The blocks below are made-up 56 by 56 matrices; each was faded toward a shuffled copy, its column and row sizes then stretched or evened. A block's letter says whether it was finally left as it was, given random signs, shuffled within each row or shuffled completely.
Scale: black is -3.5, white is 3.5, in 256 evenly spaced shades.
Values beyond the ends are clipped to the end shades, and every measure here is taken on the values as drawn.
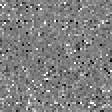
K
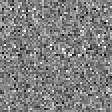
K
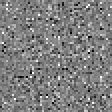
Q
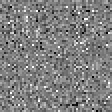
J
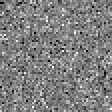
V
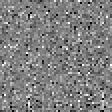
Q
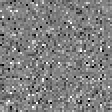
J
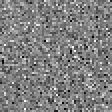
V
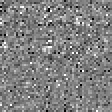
Q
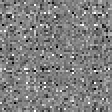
J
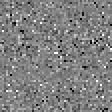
K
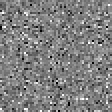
J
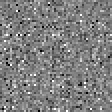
J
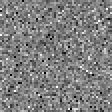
V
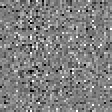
J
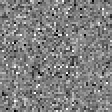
Q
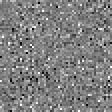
J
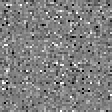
Q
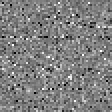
K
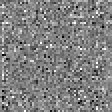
Q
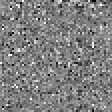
Q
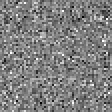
Q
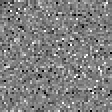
K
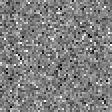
V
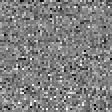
K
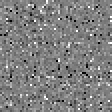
Q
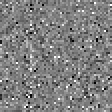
Q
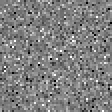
V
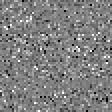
K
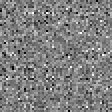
J
